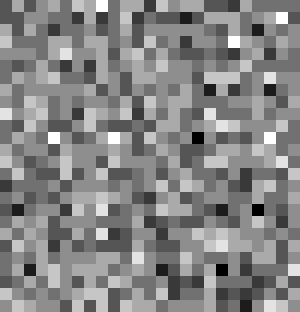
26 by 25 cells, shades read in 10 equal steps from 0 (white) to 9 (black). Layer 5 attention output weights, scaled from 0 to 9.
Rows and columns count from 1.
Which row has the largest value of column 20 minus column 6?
5
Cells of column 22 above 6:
3
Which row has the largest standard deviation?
12
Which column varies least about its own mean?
4
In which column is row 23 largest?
19
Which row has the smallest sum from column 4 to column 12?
1
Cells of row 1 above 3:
14
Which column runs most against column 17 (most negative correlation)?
10
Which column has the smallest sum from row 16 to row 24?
9
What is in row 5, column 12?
2
